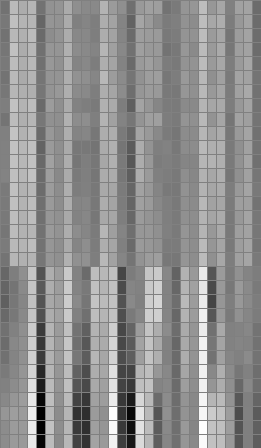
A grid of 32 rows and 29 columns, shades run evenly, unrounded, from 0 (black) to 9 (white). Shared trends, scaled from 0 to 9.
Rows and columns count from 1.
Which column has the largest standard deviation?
5
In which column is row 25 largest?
23
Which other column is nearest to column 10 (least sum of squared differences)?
9
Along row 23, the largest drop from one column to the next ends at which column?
24
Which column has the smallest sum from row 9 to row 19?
15
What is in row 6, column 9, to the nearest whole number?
5
